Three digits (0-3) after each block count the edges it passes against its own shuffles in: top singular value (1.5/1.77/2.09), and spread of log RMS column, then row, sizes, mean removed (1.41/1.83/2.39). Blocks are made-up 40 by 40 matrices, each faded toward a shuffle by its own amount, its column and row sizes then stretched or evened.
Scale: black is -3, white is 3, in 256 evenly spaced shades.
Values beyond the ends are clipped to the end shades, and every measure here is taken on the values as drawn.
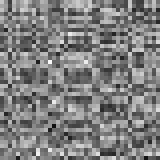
3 0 1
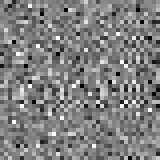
2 0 1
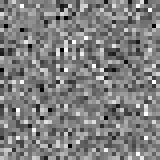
1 0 0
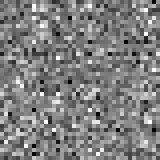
0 1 1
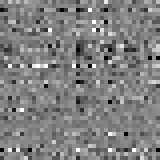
1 0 3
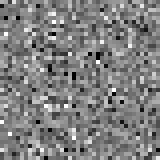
0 0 0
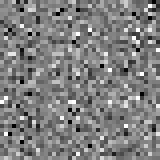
0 2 0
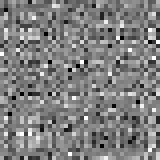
3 1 1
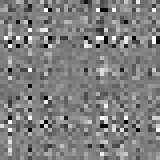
2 3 3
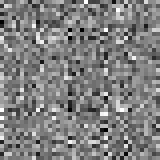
2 2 1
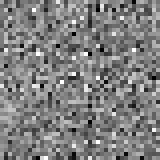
0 1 1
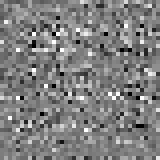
0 1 3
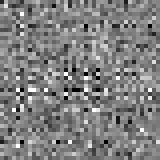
2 2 2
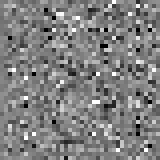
0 3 1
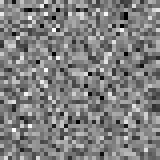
2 0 0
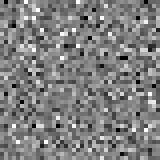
0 0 1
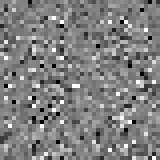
1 1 0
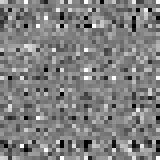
2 2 3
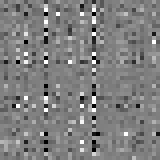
3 3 2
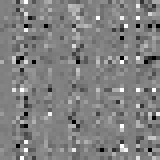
0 3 2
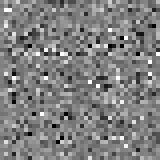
0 1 2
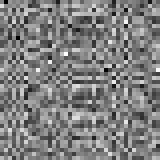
3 2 0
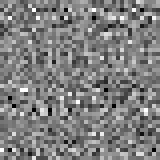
1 0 2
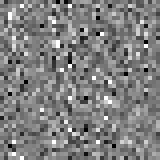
0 2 0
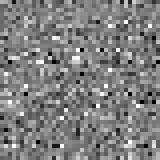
0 0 2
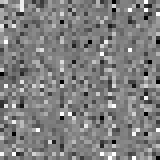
0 3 1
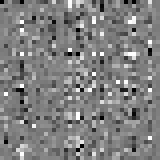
2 3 1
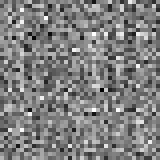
2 0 1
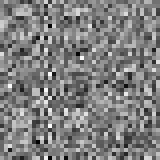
3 2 0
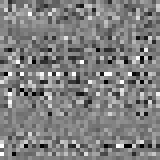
1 0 3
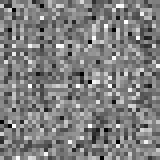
2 0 1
